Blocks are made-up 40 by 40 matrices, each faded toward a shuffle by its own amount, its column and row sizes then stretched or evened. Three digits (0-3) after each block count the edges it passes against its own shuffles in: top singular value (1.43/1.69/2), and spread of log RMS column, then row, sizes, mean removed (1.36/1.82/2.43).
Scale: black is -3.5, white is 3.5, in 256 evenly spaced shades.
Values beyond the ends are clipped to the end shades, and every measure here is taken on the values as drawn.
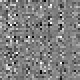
1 3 2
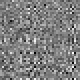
3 2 2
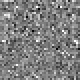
1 1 1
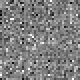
0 2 1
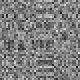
3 1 1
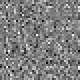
2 1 0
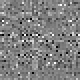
2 0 2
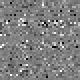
1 1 3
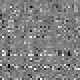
2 1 3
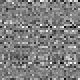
3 1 3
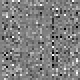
1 3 1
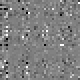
1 2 2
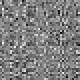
3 2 0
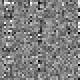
2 2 1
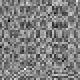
3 1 0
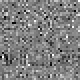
2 0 1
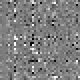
0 3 2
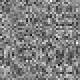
2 2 0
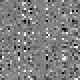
1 3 0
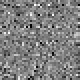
2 1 2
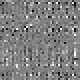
3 2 2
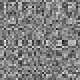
3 1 2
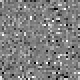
0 1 1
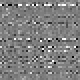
3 0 3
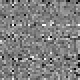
2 1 2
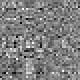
2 1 2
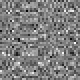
3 0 2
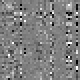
3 3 1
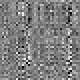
3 3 0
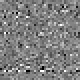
2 1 2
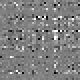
2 2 3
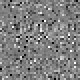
2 0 1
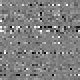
1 0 3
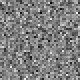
0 0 0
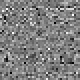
2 0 2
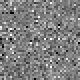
1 1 0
